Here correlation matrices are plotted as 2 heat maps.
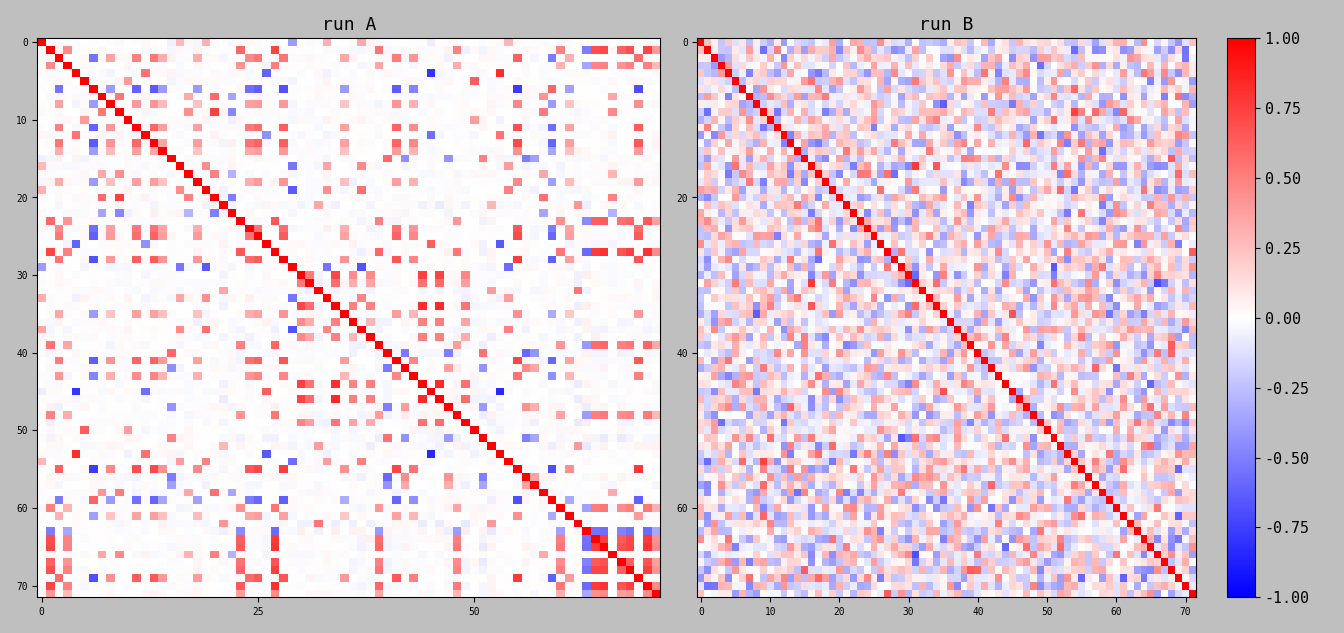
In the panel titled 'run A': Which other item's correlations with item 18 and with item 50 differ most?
5
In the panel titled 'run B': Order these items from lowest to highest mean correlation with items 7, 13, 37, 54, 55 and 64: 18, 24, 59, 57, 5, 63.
59, 18, 24, 5, 63, 57
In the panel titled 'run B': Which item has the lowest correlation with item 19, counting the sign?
54
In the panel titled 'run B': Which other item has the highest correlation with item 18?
7
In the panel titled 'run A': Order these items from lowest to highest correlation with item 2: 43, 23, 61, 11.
23, 61, 43, 11
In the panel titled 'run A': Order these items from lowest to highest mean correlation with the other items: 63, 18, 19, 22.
63, 22, 19, 18
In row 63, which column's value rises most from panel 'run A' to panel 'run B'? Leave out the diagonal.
65
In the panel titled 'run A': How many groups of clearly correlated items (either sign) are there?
9
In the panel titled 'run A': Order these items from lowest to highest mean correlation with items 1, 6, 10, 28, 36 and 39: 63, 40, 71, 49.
63, 40, 49, 71
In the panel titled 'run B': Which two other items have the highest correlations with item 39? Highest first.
68, 15
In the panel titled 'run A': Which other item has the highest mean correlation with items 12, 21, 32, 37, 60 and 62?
52
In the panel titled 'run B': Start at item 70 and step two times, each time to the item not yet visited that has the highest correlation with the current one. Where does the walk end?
66
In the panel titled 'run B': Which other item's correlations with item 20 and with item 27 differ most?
17
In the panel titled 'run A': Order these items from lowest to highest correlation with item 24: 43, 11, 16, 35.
16, 35, 43, 11
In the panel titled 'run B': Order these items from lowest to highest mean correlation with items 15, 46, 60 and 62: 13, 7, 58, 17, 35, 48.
35, 7, 17, 58, 48, 13
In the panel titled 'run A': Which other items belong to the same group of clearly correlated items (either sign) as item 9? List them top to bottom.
7, 17, 20, 22, 58, 66
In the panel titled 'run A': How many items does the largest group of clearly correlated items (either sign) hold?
17
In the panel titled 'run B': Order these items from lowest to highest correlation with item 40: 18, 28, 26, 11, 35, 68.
28, 18, 35, 26, 11, 68
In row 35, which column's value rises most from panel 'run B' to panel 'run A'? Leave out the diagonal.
8
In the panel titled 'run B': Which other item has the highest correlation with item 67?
4
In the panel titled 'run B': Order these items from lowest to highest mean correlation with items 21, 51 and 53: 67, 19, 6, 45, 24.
19, 67, 45, 6, 24
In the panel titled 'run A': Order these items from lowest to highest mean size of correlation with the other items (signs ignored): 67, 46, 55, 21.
21, 46, 67, 55
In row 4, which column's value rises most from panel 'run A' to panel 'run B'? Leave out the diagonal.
26
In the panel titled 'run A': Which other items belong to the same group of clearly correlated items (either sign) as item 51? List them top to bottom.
15, 40, 42, 47, 56, 57
